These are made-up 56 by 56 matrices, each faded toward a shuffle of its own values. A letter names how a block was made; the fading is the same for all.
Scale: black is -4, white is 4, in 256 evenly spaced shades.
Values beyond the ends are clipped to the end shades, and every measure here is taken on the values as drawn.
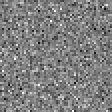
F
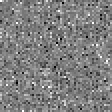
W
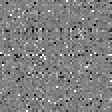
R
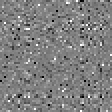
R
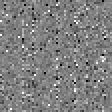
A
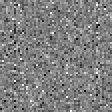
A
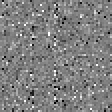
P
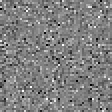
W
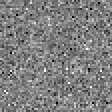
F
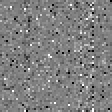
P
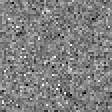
F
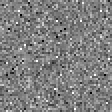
F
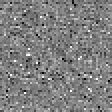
W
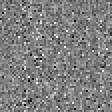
A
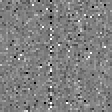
P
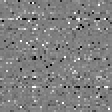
R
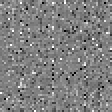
P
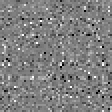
R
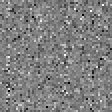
A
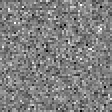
F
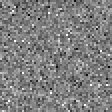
F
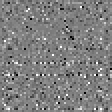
R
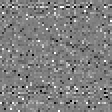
R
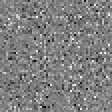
W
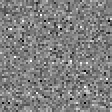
F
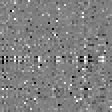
R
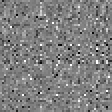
R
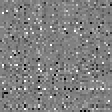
R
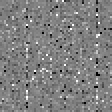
P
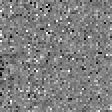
P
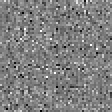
W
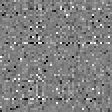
R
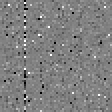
P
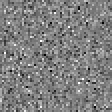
W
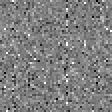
A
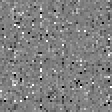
P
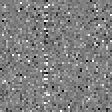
P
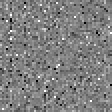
A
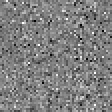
A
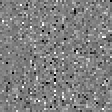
P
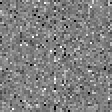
A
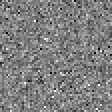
F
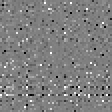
R
